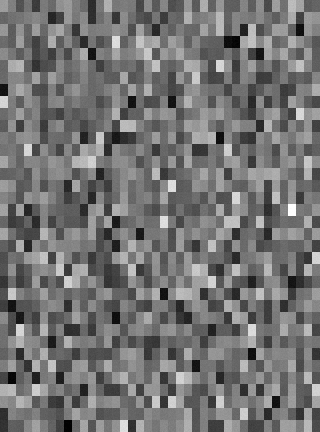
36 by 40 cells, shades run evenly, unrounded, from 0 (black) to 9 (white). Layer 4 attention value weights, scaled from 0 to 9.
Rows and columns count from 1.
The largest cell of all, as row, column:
18, 37
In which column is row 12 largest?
13
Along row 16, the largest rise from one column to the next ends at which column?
10
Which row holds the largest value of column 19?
5
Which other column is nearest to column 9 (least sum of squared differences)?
27
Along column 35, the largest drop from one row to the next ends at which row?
34
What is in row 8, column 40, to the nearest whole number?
6
